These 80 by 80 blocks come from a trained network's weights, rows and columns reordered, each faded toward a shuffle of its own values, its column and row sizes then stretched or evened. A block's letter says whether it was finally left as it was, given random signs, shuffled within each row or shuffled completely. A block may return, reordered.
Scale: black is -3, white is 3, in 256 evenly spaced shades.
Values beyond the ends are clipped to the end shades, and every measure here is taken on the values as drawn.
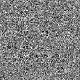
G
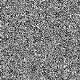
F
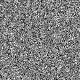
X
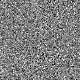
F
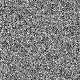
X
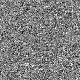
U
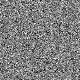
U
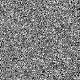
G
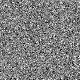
U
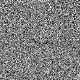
F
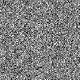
G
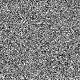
U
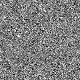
U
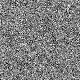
X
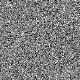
F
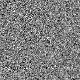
F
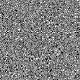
G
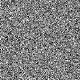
F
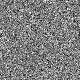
X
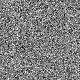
X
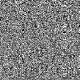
G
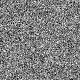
X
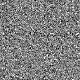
G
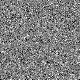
U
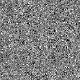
G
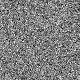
X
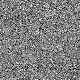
U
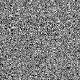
G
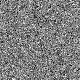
X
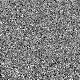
U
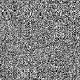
G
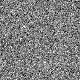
X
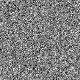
F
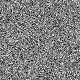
X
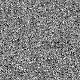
U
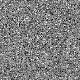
F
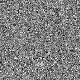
U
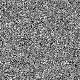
U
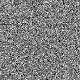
G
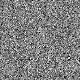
F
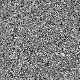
F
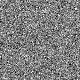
X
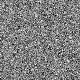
X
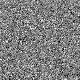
U
